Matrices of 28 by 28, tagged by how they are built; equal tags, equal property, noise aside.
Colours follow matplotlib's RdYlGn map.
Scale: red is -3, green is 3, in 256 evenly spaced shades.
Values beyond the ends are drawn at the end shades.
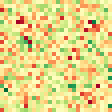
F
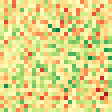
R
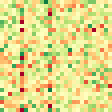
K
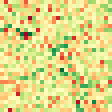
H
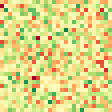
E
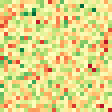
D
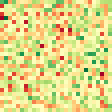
R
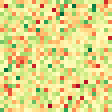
E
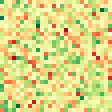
F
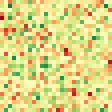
E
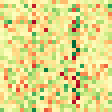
K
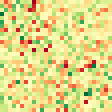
H
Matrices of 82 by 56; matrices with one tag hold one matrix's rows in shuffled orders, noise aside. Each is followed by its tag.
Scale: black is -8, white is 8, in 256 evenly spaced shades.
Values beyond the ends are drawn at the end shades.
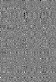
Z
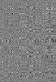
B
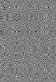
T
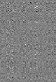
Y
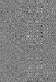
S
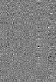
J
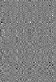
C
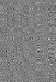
J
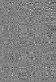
B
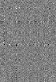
T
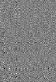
T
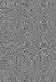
Z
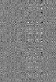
S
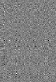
T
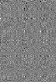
Z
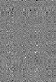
Y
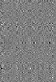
C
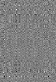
T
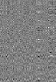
J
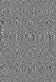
C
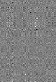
Y
